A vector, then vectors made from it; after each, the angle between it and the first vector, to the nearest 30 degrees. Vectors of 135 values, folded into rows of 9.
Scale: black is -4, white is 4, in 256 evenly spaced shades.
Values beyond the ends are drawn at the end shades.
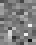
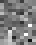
30 degrees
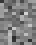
30 degrees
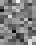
90 degrees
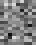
120 degrees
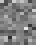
120 degrees
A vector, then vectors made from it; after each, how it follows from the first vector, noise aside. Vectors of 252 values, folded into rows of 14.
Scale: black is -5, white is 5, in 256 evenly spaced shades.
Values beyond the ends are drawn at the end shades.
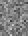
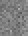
wrapped around, negated, shrunk.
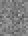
wrapped around, negated, shrunk.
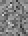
reversed, negated.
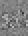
wrapped around, negated, partly zeroed.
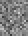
negated.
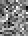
reversed, scaled up.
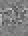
wrapped around, negated, partly zeroed.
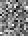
reversed, negated, scaled up.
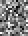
reversed, negated, scaled up.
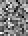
reversed, negated, scaled up.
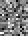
reversed, negated, scaled up.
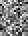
scaled up.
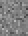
wrapped around, negated, partly zeroed.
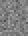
reversed, negated, shrunk.
